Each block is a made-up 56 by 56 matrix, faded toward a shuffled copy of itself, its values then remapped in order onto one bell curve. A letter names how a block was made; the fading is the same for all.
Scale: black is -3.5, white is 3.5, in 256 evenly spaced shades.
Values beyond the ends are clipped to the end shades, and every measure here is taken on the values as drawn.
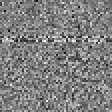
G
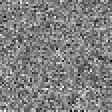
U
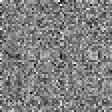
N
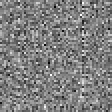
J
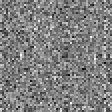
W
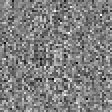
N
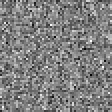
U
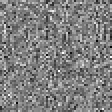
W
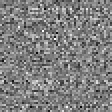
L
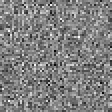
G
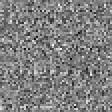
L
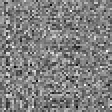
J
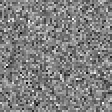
U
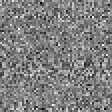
L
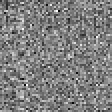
W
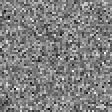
U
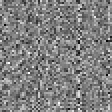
J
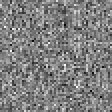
N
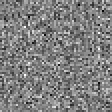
W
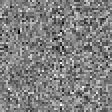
W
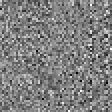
J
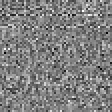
G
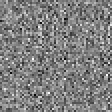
W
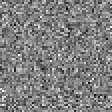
G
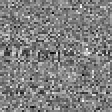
L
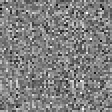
J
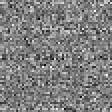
G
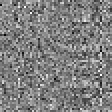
J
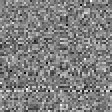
G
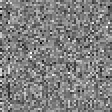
W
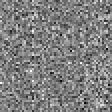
W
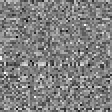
G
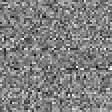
L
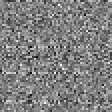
G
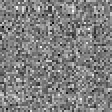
J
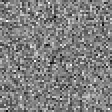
U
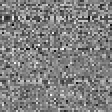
G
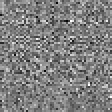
G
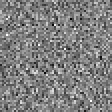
N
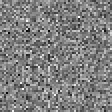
J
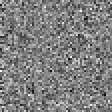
W
